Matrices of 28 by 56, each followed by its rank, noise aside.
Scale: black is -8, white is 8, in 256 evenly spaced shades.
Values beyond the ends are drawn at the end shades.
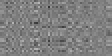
three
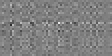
three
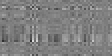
two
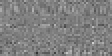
five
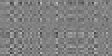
one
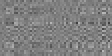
two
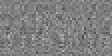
five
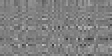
three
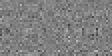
five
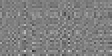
three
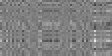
two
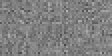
five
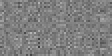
five
